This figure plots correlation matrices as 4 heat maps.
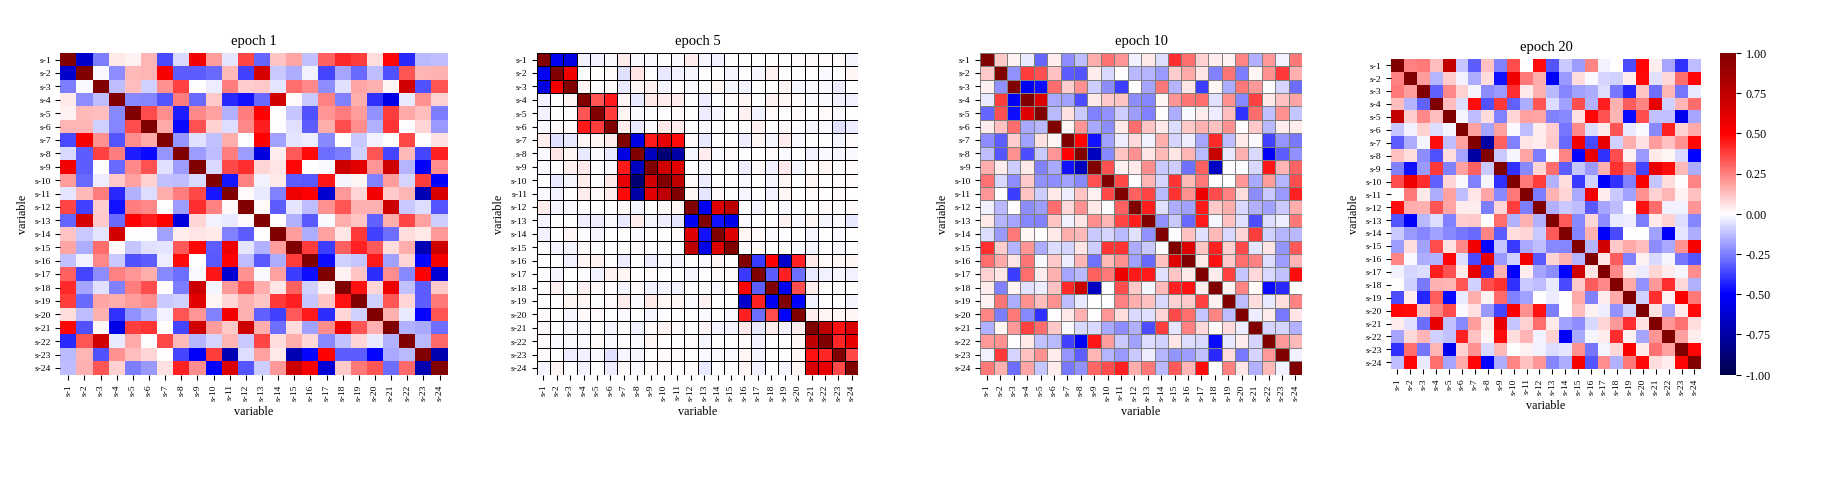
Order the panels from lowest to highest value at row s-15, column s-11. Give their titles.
epoch 20, epoch 5, epoch 10, epoch 1
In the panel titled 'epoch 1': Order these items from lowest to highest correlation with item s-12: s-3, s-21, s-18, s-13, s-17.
s-13, s-3, s-17, s-18, s-21
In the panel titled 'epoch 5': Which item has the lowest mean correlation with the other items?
s-8
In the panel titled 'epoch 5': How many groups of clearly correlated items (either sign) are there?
6
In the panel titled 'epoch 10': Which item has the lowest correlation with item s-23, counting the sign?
s-18
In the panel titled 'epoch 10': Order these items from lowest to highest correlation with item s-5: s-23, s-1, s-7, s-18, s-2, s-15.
s-1, s-15, s-18, s-7, s-23, s-2
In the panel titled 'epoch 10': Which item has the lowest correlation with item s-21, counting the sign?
s-13
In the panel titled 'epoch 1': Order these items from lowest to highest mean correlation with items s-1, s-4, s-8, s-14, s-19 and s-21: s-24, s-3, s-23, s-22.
s-23, s-22, s-3, s-24
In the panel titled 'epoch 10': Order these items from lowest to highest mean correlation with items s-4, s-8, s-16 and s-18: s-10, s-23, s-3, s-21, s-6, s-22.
s-22, s-23, s-3, s-10, s-6, s-21
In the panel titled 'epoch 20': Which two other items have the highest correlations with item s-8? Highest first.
s-16, s-18
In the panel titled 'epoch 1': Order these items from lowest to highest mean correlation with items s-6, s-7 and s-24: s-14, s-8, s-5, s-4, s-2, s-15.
s-4, s-8, s-14, s-5, s-15, s-2
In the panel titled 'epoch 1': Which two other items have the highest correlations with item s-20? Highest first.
s-11, s-16
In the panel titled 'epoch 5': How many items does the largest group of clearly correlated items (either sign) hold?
5
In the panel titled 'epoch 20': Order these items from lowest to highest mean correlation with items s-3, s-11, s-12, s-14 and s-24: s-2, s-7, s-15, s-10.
s-15, s-7, s-2, s-10
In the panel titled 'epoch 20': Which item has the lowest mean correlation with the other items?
s-14
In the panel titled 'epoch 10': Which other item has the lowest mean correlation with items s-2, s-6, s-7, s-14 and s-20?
s-9
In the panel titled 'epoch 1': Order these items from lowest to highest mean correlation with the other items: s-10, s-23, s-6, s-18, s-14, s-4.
s-23, s-4, s-10, s-14, s-6, s-18
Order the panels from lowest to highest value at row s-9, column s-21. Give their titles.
epoch 10, epoch 5, epoch 20, epoch 1
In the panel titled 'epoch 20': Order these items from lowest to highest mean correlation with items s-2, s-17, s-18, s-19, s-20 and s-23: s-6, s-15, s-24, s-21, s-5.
s-5, s-6, s-21, s-15, s-24
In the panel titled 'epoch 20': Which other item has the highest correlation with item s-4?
s-21
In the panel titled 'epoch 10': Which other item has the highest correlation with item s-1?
s-15
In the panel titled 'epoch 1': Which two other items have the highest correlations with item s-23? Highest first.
s-17, s-10
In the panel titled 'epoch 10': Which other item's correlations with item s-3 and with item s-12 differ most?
s-17
